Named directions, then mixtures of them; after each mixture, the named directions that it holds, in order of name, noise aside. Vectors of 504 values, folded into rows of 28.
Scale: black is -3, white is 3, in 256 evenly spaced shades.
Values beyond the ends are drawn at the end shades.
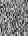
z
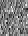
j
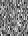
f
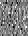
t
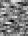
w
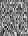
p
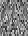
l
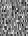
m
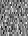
j, l, p.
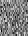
z.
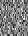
f, t, z.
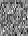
j, p, t.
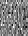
t.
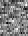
j, w.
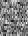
j, m, w.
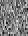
f, j, m.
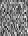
p.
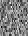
j, l.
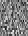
l, m.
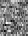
m, w.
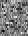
p, w.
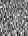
p, z.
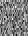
t, z.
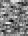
w.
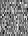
f, j, p.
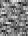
w.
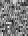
f, l, w.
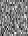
p, t, z.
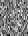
f.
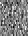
m, t.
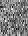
j, w, z.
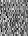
z.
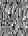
j, t.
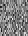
m, z.
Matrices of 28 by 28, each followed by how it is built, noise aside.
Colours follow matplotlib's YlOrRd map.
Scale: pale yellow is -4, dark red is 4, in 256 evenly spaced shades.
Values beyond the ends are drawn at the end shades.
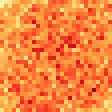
smooth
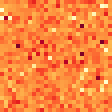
sparse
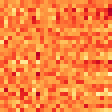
low rank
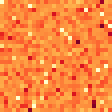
sparse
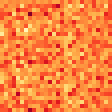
repeating rows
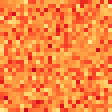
noise
